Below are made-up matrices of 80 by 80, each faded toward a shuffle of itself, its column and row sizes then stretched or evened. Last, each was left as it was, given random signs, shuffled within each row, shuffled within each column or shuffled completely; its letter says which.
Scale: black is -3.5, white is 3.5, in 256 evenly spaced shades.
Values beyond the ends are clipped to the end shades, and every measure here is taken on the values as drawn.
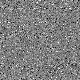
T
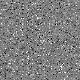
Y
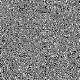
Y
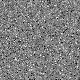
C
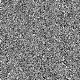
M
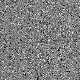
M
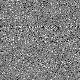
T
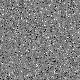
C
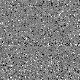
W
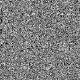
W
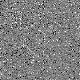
Y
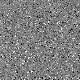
T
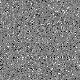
Y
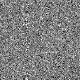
M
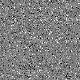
Y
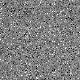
W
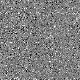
W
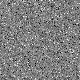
C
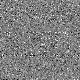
T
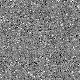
T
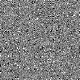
Y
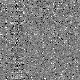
Y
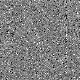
M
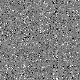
W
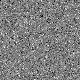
C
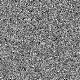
T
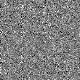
W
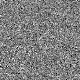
T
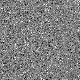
M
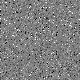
M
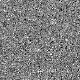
W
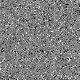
T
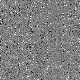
M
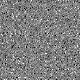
Y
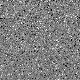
T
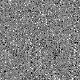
Y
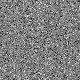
C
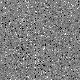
M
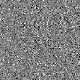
Y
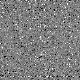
W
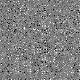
Y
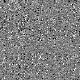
Y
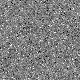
C
